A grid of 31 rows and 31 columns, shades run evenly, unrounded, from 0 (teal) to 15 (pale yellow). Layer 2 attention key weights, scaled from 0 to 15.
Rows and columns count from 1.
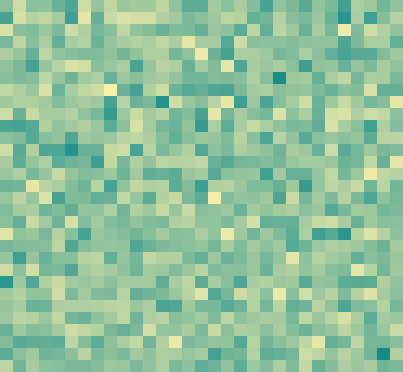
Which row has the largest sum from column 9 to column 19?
2
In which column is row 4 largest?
15
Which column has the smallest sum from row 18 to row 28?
11
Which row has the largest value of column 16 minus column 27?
5
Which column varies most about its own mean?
27
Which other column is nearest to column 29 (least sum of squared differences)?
1
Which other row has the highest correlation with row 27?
21
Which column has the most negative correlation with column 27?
9
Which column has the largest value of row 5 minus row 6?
24
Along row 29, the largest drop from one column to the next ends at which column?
26
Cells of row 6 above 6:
25
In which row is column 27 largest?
3
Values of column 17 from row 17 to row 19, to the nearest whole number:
15 8 8
